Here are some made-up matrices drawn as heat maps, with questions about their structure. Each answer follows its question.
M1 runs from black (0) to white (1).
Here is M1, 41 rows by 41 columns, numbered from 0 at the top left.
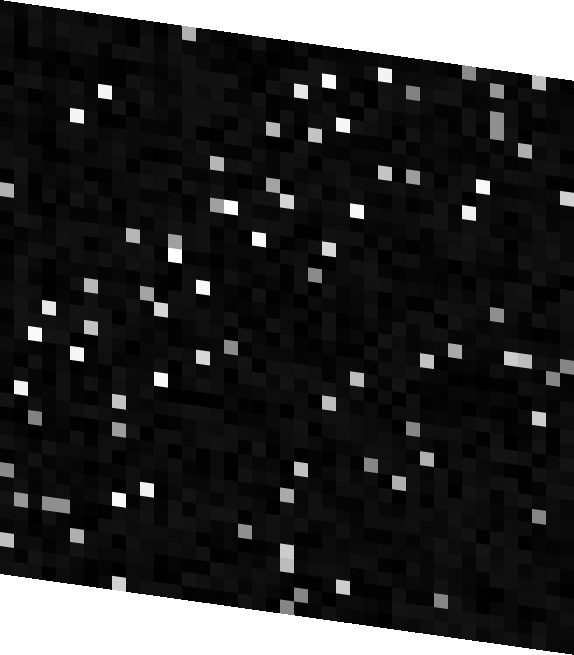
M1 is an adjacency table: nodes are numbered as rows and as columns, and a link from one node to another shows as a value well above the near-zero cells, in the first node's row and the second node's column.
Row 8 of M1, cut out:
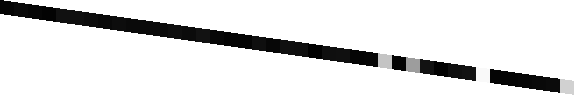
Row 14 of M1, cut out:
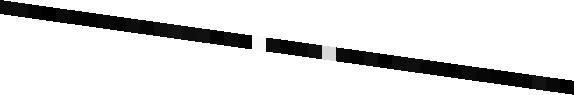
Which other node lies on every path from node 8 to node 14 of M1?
node 23
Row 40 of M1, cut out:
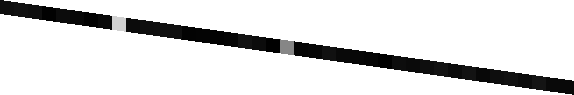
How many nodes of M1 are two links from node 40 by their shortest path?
7
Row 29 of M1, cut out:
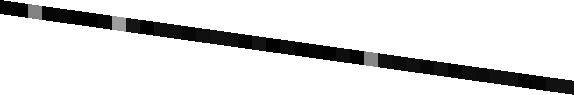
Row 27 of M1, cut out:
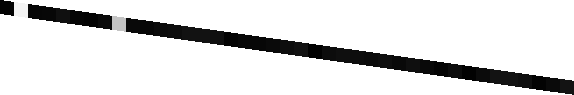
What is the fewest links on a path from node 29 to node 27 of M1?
2
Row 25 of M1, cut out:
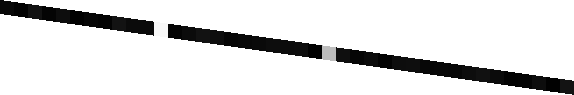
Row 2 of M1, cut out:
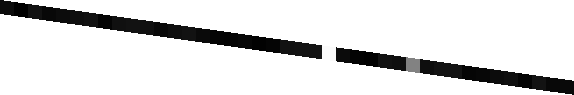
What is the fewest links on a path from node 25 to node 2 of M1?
2
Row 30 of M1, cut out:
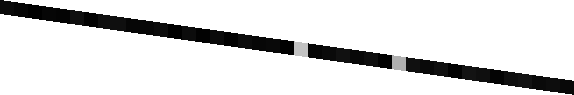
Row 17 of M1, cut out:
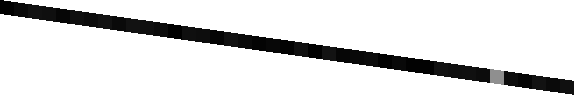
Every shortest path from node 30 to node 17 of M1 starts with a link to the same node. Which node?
node 21
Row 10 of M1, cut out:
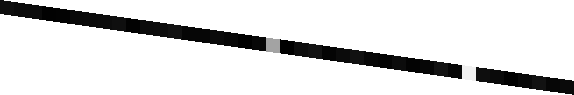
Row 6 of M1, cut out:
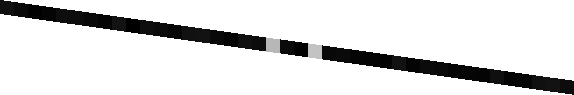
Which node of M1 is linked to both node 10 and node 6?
node 19
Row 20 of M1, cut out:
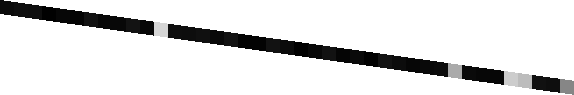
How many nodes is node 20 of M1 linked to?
5
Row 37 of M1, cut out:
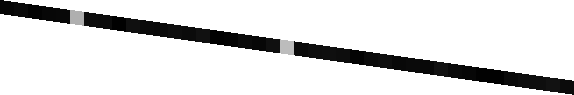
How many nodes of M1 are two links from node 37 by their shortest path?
6
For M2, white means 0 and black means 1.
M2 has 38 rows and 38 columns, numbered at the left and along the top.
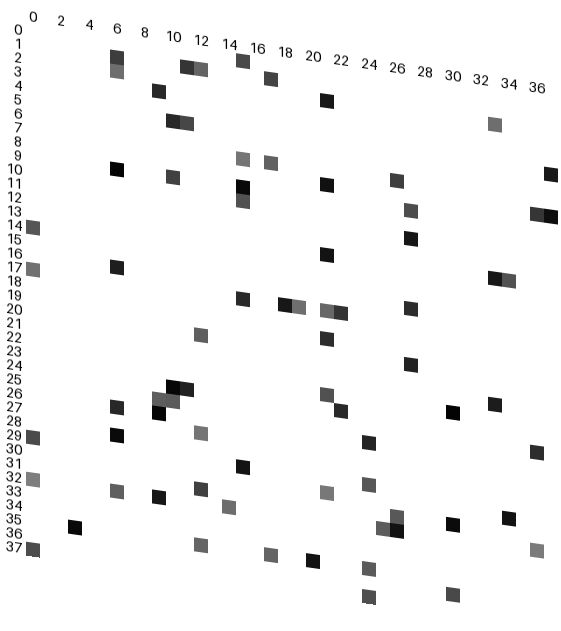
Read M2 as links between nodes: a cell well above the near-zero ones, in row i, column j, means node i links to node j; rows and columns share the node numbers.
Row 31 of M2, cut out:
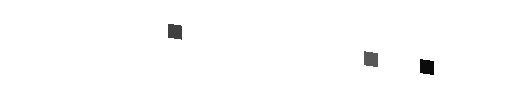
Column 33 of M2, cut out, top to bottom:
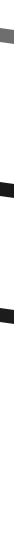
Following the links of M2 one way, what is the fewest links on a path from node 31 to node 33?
4
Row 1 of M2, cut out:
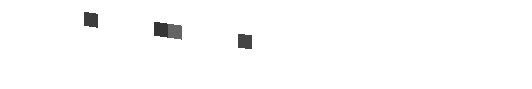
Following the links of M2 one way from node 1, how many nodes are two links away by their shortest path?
7
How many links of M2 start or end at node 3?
2
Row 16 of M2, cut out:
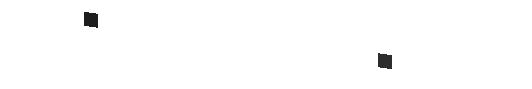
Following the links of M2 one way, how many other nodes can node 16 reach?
3
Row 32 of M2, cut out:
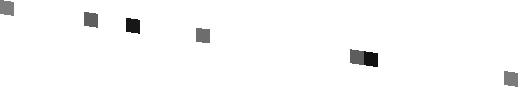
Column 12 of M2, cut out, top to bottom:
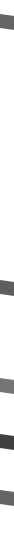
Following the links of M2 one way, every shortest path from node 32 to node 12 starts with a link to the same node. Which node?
node 9
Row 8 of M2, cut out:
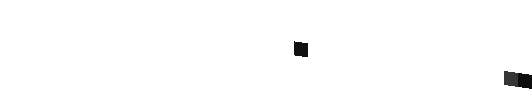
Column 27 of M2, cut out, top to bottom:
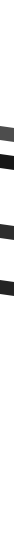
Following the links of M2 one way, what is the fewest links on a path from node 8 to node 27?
4
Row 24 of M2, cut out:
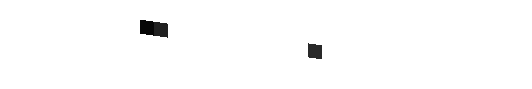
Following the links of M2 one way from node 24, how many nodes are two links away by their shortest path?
3
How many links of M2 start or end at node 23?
2
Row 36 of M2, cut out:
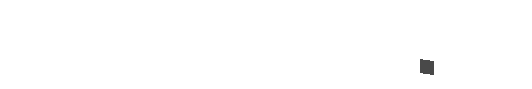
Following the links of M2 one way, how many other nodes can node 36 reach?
3
